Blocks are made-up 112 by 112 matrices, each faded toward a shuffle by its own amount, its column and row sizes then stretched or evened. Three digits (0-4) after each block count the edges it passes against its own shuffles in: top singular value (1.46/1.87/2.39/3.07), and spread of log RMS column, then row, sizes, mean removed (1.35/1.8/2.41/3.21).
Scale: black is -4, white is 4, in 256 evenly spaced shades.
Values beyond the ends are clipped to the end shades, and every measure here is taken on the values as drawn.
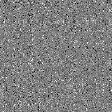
2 3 1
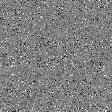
0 0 2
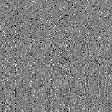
3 2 0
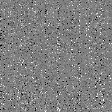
1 3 1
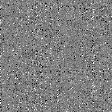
0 3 1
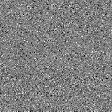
2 0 2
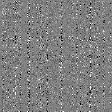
0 4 2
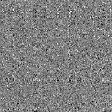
2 2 2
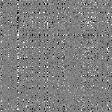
3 4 3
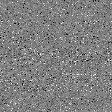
1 1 2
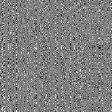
3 4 0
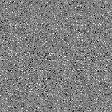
3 0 2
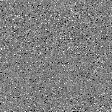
0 0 2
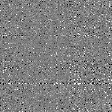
2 3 3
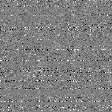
0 1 4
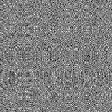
3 0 0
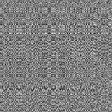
4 1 4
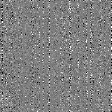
1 4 2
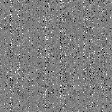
0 4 1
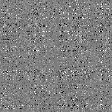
2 3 3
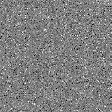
2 1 0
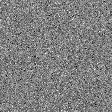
0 0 0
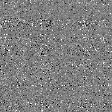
0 2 3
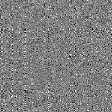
3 3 2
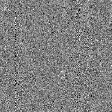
1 3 0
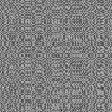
4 2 0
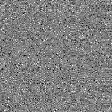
3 0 1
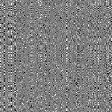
4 4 0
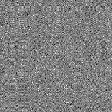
3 0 0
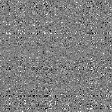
2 3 3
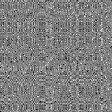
4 2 1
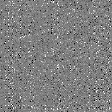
2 3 1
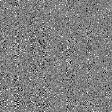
2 3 1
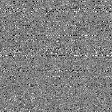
1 1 4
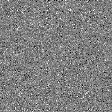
1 1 1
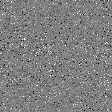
0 1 1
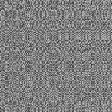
4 3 2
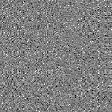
3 2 0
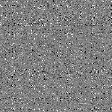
0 3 3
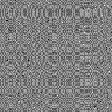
4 1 1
